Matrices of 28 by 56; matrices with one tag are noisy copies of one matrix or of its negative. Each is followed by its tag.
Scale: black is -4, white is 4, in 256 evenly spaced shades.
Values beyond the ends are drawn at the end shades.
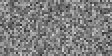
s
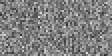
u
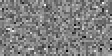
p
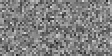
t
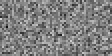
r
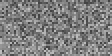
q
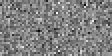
p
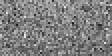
q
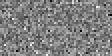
t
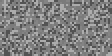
p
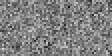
u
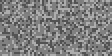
r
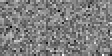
t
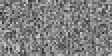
u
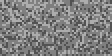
q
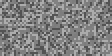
p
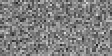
t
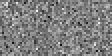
s
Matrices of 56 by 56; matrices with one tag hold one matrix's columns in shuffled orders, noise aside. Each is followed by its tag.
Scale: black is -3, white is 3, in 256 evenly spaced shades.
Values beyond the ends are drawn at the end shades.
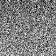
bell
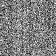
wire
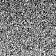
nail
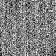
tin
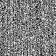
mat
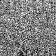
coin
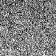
nail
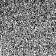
nail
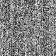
mat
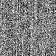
tin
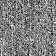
mat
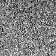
nail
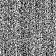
tin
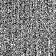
tin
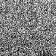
coin
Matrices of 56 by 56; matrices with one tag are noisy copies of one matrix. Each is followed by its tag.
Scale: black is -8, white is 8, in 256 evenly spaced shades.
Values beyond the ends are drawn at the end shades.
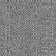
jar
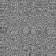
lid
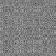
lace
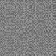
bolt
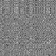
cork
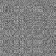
lace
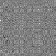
lace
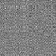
bolt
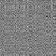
bolt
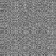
lid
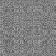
lace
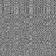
cork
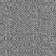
jar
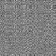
bolt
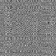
jar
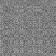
lace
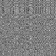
cork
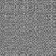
bolt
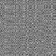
bolt
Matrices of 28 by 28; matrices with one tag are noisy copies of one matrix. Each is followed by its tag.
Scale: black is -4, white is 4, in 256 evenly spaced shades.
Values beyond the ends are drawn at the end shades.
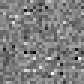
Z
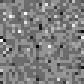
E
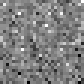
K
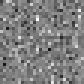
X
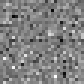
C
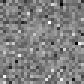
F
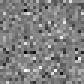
Z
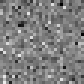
F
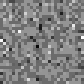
E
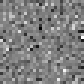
E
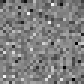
F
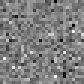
C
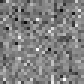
X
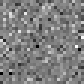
E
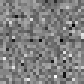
C
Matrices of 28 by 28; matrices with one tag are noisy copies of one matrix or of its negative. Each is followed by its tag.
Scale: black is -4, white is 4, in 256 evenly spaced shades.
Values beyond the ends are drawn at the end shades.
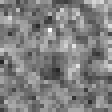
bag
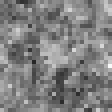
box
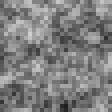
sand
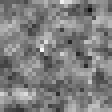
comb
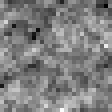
sand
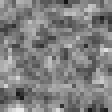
comb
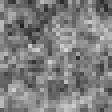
sand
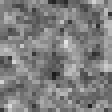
bag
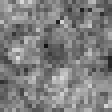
box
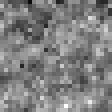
sand
